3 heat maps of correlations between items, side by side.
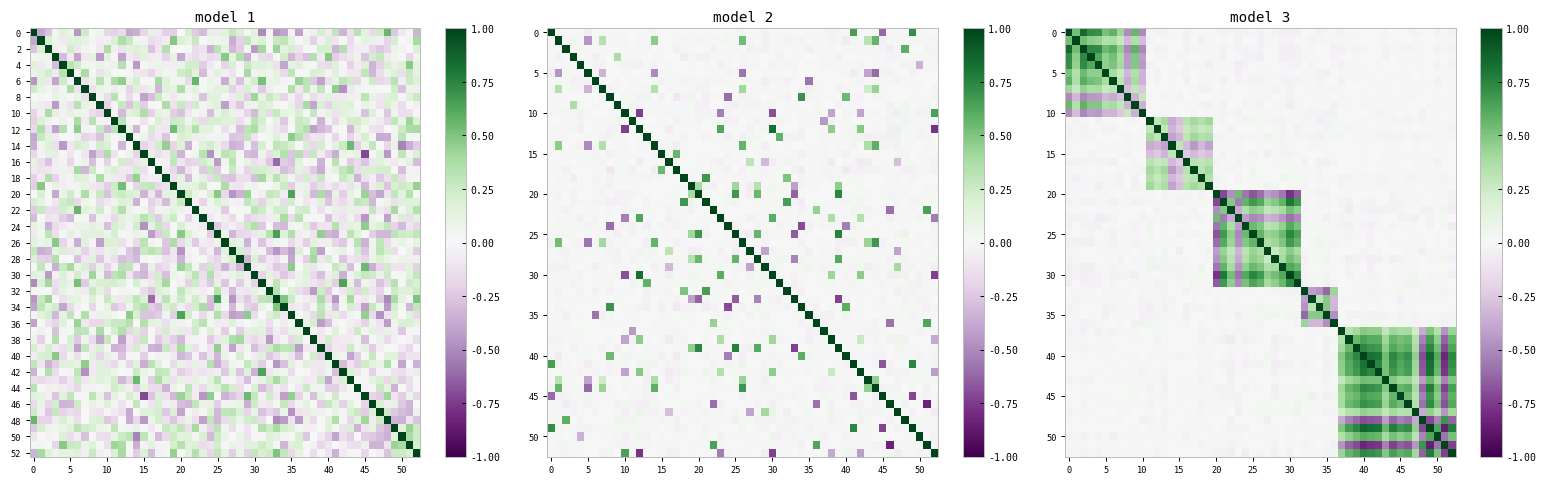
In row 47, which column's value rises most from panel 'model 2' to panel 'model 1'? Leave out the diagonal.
27
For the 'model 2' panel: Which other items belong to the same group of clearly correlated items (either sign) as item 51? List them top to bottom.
22, 36, 46
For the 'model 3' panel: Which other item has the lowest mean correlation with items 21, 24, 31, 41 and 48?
20
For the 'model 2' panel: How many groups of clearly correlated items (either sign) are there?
15
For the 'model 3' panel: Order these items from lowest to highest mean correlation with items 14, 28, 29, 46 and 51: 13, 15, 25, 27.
13, 15, 27, 25
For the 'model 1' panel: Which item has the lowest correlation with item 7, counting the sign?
42
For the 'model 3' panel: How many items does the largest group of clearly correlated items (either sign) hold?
16
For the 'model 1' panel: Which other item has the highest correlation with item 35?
20
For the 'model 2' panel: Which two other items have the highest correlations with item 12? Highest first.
30, 23
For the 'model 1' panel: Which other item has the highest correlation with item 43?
14
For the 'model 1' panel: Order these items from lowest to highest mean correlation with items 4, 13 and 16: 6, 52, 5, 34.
34, 52, 5, 6
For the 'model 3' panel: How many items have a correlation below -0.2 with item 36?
3
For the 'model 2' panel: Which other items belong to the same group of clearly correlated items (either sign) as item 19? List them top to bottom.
20, 25, 28, 33, 39
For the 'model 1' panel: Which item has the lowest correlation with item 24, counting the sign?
15
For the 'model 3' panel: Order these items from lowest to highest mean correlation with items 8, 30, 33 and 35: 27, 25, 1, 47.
1, 47, 27, 25
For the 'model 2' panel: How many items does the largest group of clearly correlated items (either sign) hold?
7
